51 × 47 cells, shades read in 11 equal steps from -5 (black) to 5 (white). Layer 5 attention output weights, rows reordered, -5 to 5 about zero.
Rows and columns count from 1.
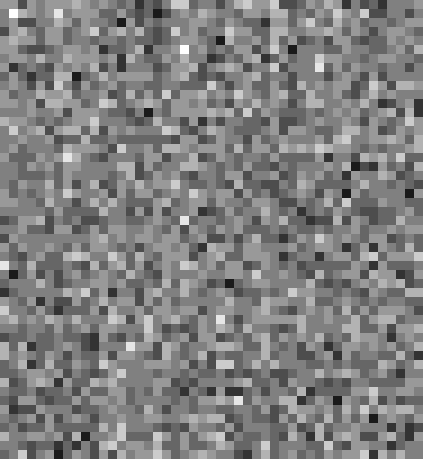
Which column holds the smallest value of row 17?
13
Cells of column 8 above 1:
9
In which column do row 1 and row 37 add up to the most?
28
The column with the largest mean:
21
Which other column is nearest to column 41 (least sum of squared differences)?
45
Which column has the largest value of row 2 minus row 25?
2
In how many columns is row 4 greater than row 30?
25
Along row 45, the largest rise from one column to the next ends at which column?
39
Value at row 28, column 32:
0
